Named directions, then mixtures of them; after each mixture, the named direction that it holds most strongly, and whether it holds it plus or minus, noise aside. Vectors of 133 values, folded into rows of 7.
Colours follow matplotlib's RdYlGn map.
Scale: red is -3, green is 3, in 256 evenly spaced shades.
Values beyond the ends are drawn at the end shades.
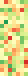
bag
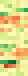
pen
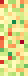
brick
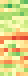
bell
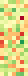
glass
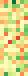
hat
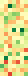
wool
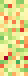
wool, minus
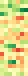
pen, plus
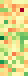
bag, plus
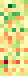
wool, plus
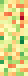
glass, plus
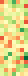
hat, plus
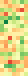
pen, minus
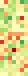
glass, plus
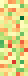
glass, minus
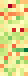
wool, minus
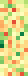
glass, minus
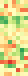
pen, minus
